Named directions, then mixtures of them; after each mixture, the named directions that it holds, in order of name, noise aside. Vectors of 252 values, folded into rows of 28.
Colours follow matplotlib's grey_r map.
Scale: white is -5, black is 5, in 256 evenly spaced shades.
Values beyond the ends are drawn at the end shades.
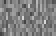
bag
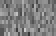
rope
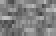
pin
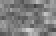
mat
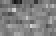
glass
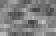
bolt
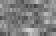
mat.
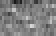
glass.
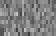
rope.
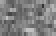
mat, pin.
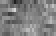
glass, mat, pin.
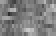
glass, mat, pin.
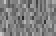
bag.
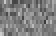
bag, glass, rope.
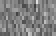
bag, mat, rope.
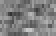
bolt, mat, pin.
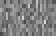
bag.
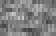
bag, bolt, mat.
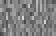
bag.
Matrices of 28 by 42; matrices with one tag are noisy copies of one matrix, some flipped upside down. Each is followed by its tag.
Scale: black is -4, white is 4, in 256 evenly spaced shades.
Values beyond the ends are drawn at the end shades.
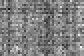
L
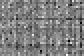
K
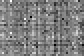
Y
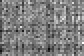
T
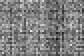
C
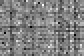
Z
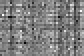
Z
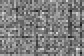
K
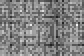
C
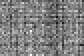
C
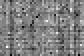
Z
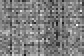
C
